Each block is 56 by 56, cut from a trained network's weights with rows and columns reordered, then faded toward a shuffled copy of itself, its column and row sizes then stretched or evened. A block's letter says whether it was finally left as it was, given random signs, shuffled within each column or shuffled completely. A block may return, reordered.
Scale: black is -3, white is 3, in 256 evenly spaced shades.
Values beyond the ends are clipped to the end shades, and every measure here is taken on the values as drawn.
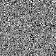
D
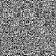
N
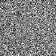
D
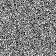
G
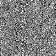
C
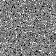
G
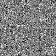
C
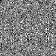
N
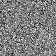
G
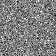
G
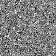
C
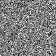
C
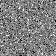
G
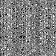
N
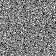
G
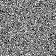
G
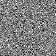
C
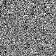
D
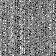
C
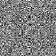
N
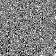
C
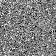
G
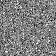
G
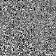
D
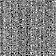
N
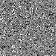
D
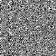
D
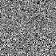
D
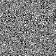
D
